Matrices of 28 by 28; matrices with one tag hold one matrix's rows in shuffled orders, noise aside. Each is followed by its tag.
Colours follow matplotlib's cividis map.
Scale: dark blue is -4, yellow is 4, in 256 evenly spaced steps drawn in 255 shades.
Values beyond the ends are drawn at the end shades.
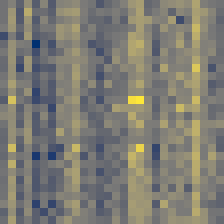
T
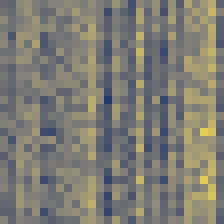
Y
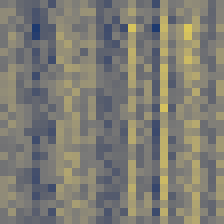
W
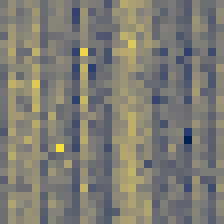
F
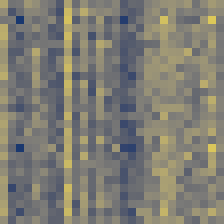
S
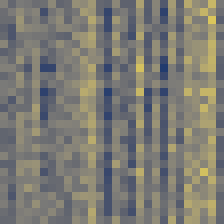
Y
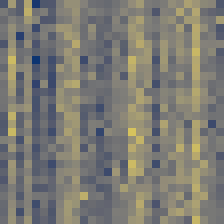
T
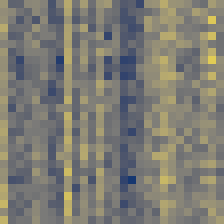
S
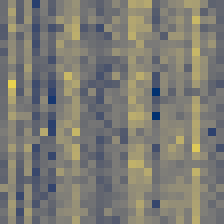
T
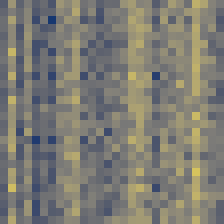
T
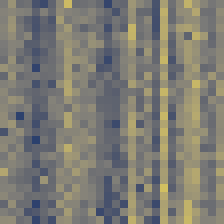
W
